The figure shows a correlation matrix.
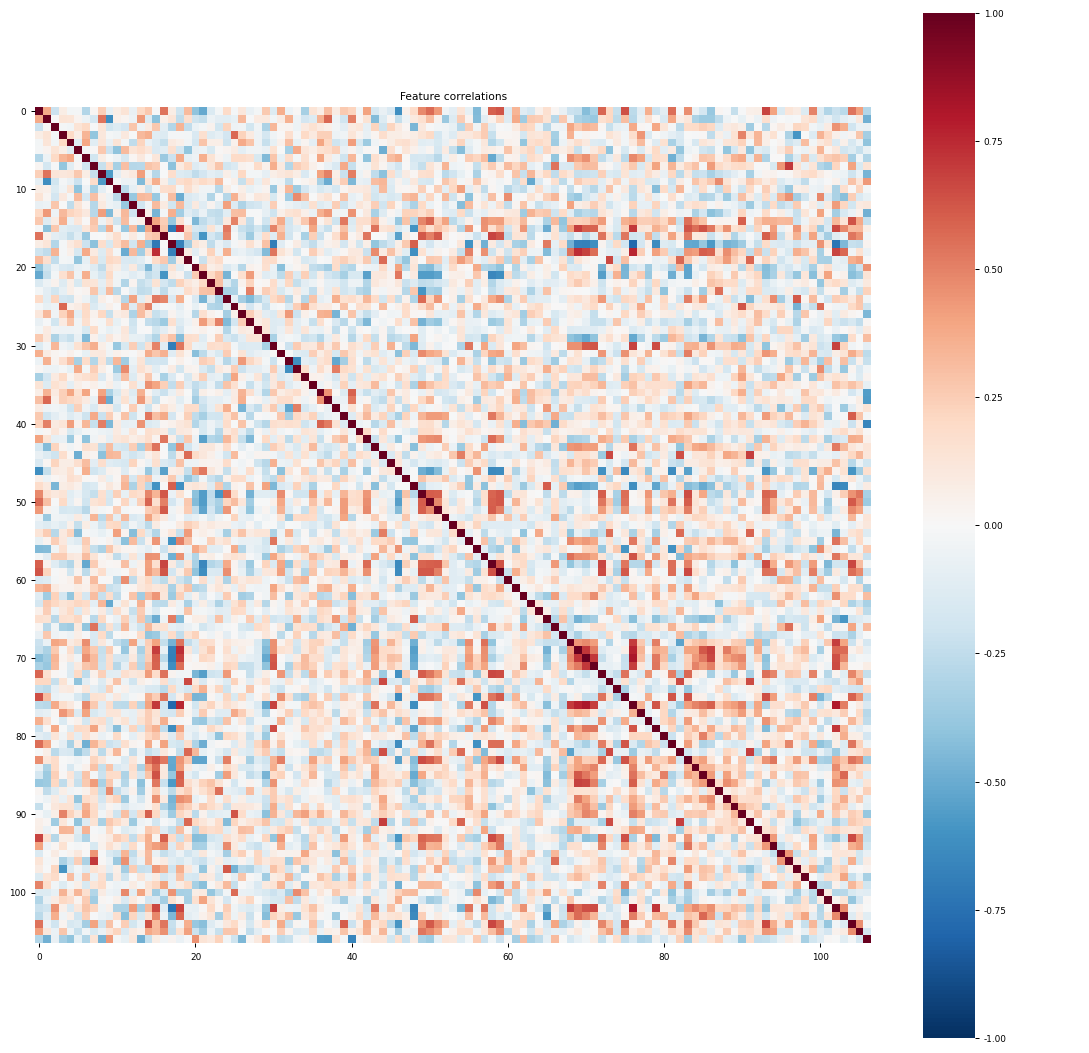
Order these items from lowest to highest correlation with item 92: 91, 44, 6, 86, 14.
91, 44, 86, 14, 6
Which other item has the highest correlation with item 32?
26
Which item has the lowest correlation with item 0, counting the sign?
46
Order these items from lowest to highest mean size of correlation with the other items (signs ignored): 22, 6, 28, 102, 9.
28, 22, 9, 6, 102
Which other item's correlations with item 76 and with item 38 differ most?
69
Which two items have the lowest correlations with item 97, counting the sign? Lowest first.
3, 25
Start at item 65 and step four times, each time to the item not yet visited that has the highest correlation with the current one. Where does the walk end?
25
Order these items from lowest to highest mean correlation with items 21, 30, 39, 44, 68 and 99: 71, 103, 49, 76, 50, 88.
49, 50, 103, 88, 71, 76
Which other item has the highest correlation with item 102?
76
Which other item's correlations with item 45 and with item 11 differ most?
18
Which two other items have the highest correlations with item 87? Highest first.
23, 9
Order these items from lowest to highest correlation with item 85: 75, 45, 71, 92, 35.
75, 45, 92, 35, 71
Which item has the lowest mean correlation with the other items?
17
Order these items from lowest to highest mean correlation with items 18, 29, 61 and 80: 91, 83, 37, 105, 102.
91, 37, 105, 102, 83
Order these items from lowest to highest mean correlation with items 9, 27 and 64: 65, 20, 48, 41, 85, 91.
41, 85, 20, 65, 48, 91
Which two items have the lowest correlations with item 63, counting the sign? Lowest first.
9, 87
